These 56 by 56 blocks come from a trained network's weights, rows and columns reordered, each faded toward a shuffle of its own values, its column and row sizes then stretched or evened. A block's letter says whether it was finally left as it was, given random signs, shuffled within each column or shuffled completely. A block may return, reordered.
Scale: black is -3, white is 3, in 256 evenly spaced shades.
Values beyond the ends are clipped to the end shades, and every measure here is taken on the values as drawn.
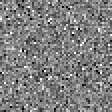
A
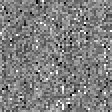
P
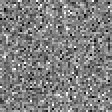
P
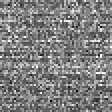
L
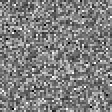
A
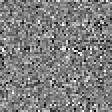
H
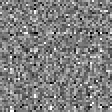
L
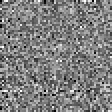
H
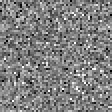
A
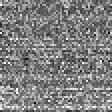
L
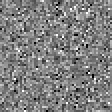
P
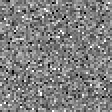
A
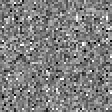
H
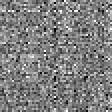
L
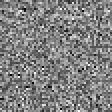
H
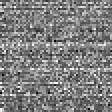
L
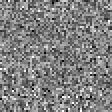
H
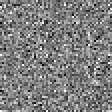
H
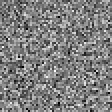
P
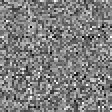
H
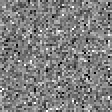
P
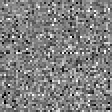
H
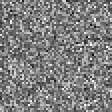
P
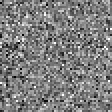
H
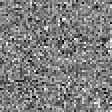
H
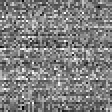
L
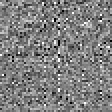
L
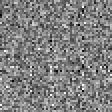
H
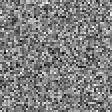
A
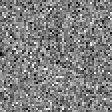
A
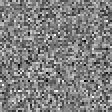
H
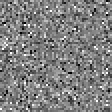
P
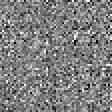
L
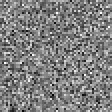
P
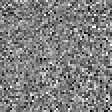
P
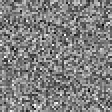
A
